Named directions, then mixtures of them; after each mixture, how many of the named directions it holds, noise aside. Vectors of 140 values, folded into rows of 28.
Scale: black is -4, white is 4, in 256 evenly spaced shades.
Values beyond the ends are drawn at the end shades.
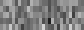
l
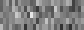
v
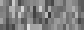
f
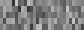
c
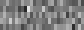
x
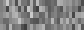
four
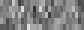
one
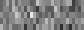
one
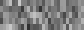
two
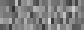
three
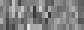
one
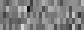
two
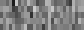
four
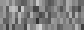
four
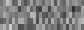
four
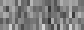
one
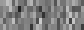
two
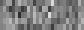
two
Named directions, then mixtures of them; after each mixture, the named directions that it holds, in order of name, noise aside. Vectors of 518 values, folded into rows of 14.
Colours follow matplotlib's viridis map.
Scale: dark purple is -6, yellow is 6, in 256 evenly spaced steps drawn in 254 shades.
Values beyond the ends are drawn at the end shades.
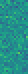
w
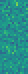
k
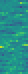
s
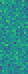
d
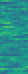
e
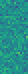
w.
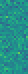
w.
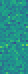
d, k, s.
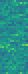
k, s.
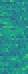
e, w.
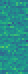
e, k, s.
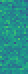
d, e.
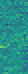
s, w.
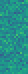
d, s, w.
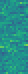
k, s.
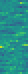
s.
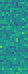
e, k, s.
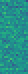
d, e, w.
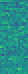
e, k, s.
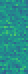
d, e, k.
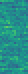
d, e.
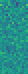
k, w.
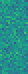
d, w.
